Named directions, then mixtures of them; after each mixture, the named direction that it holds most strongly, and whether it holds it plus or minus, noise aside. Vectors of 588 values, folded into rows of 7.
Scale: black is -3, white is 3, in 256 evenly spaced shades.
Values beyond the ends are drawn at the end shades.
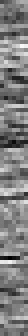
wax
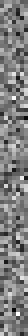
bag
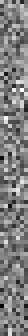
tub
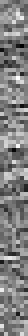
wax, minus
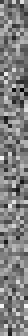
tub, minus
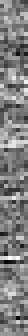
wax, minus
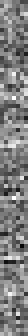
bag, plus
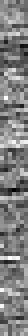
wax, minus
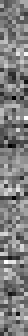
bag, minus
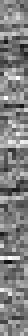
wax, minus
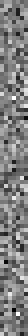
bag, plus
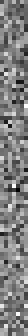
tub, minus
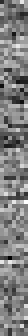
wax, plus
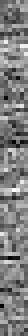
wax, plus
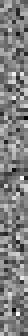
bag, plus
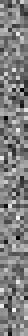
tub, minus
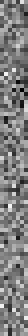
tub, minus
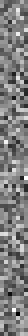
bag, minus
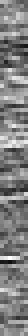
wax, minus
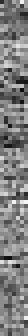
wax, plus
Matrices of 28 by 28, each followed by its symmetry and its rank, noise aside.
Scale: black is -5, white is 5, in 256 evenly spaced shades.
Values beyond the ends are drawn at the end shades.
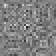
symmetric, rank five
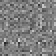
no symmetry, rank five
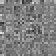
no symmetry, rank four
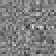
no symmetry, rank five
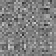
antisymmetric, rank six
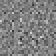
no symmetry, rank six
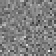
antisymmetric, rank six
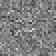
no symmetry, rank six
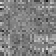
no symmetry, rank four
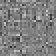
antisymmetric, rank six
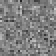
antisymmetric, rank six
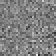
no symmetry, rank six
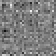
no symmetry, rank four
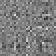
symmetric, rank six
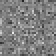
no symmetry, rank five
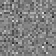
antisymmetric, rank six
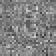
no symmetry, rank five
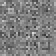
symmetric, rank five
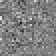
no symmetry, rank five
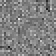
symmetric, rank six
